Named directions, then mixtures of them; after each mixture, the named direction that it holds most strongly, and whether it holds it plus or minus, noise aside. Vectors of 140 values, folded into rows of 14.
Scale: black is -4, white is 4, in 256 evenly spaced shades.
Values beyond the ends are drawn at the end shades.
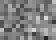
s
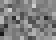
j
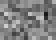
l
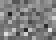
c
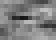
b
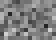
c, plus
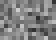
s, minus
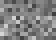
j, minus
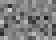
j, plus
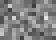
j, minus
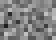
c, plus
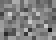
c, minus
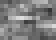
b, minus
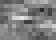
b, minus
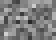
j, plus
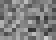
s, minus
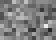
c, minus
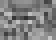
l, plus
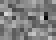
l, plus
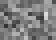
l, minus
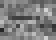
b, plus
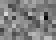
l, plus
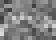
j, minus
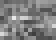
b, minus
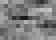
b, plus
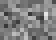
l, minus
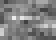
b, minus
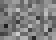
l, minus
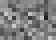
l, plus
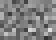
c, plus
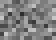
c, plus
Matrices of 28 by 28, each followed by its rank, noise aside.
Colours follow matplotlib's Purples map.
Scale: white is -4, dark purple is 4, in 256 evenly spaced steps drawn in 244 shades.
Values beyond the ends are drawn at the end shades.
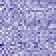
eight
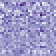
four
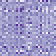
three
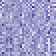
four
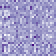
four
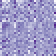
three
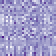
four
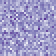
eight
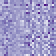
four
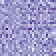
six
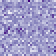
six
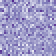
eight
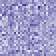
eight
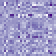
three
